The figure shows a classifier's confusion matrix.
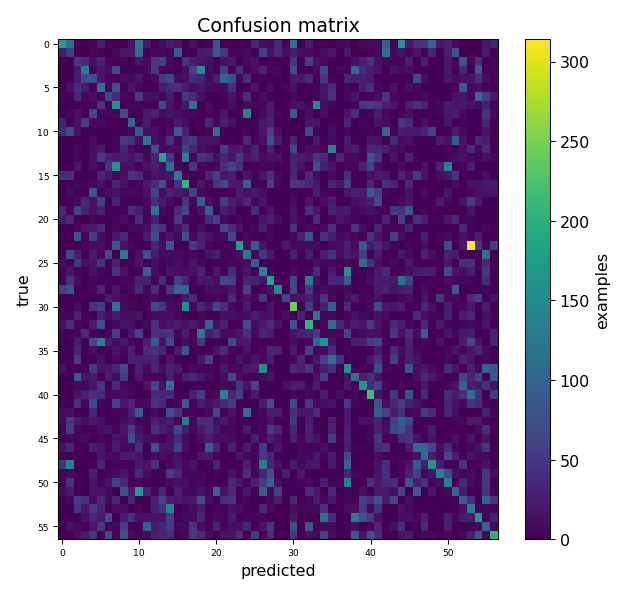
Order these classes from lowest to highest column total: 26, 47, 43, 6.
6, 43, 47, 26
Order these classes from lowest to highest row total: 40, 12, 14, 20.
20, 12, 14, 40
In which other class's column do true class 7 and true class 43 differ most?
33
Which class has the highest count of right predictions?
30
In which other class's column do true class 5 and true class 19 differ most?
12
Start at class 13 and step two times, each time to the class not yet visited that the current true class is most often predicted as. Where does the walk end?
24
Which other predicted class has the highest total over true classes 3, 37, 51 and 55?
26
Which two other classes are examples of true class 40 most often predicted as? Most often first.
21, 53
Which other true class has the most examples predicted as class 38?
54
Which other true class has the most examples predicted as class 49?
29
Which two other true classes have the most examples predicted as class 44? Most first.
0, 27
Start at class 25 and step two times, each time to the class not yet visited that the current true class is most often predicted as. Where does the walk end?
14
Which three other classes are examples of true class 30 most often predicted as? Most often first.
16, 7, 35
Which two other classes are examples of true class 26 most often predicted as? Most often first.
37, 11
